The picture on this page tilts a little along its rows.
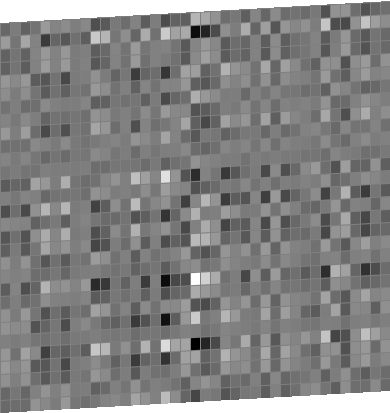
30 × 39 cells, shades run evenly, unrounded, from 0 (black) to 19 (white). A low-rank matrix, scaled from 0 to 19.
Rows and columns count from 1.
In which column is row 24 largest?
20
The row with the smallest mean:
21
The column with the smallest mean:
17
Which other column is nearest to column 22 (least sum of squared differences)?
28
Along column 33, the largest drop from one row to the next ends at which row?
3
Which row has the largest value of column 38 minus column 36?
13
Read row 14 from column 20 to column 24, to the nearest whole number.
6 7 8 9 9
